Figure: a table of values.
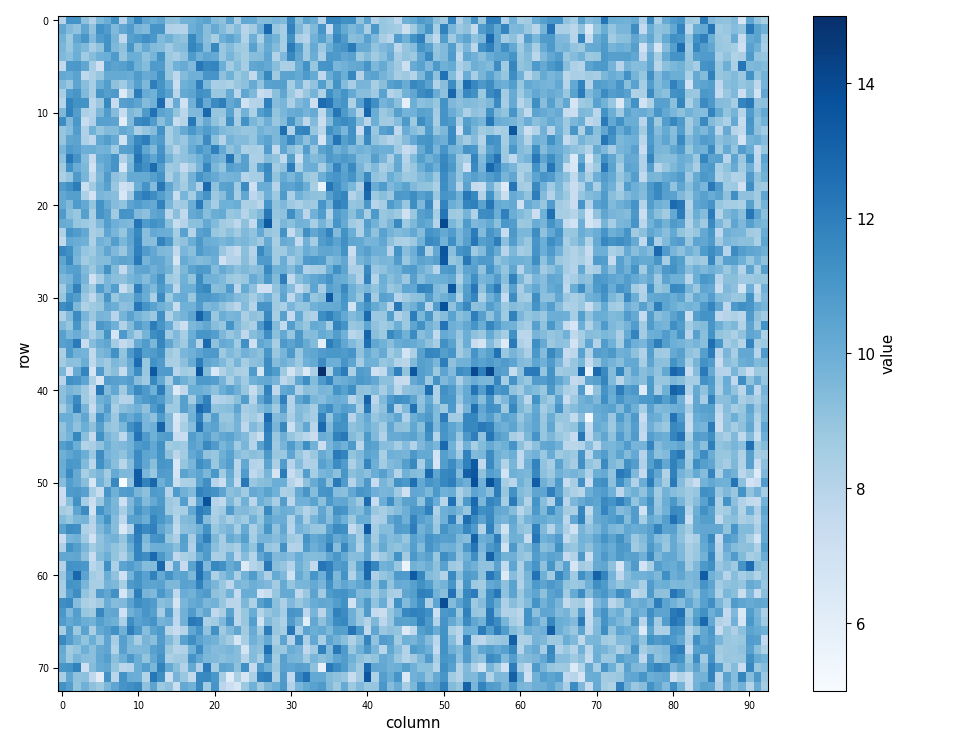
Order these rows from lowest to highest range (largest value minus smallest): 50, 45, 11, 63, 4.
4, 45, 11, 63, 50
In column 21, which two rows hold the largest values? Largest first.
9, 59
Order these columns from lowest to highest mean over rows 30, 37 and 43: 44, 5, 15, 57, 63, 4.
4, 15, 44, 63, 5, 57
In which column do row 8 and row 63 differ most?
50
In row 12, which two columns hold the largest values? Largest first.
59, 29
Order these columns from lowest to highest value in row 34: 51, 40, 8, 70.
70, 51, 8, 40
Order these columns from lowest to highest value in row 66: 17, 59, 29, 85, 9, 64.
29, 59, 17, 85, 9, 64
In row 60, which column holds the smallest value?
58
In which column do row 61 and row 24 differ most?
54
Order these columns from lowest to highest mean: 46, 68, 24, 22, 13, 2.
24, 22, 68, 46, 2, 13
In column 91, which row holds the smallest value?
49
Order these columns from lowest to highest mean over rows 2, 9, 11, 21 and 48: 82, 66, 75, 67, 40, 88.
67, 82, 66, 88, 40, 75
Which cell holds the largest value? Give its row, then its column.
38, 34
